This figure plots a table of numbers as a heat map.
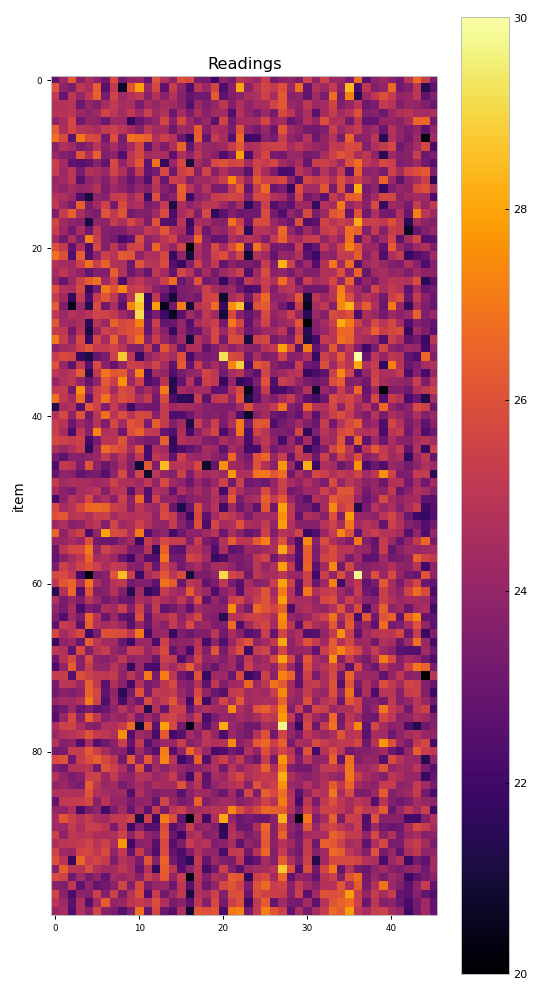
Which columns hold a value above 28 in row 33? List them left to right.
8, 20, 36
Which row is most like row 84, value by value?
62
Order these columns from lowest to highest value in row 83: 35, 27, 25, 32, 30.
30, 32, 25, 35, 27
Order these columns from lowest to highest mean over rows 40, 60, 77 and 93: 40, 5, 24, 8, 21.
24, 21, 40, 5, 8
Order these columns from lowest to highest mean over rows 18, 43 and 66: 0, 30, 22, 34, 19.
30, 19, 22, 0, 34
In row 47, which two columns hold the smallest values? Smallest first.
11, 45
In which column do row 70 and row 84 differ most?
35
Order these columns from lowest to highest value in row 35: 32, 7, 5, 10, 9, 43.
32, 43, 9, 5, 7, 10
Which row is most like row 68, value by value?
98
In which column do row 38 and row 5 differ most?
44
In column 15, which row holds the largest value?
27
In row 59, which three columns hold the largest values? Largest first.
36, 20, 8
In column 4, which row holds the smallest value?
59
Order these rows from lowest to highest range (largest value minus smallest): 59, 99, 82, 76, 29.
82, 76, 99, 29, 59
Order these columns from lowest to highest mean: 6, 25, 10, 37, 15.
37, 15, 6, 10, 25
